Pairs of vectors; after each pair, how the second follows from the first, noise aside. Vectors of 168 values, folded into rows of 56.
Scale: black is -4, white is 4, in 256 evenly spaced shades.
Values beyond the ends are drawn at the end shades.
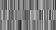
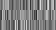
shuffled.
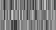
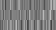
wrapped around, negated, shrunk.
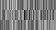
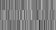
wrapped around, shrunk.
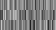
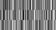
shuffled.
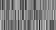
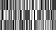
wrapped around, negated, scaled up.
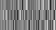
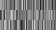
shuffled.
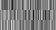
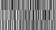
copied.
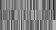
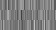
wrapped around, shrunk.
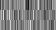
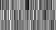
copied.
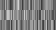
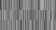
wrapped around, shrunk.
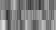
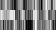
wrapped around, negated, scaled up.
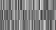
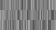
wrapped around, negated, shrunk.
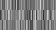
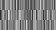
copied.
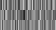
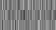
shrunk.
